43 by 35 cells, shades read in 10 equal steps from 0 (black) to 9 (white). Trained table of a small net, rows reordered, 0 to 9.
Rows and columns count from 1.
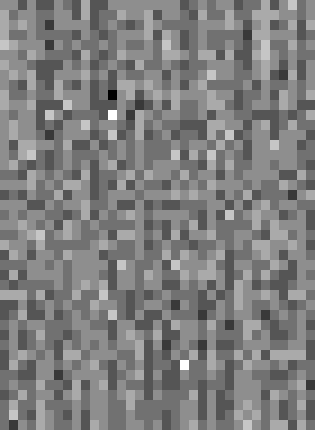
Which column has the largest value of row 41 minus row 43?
2
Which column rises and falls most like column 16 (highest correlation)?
13
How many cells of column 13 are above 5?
4
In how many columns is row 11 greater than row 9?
11
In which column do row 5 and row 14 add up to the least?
6
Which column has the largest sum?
24
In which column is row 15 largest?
31
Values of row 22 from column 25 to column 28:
3 7 4 5
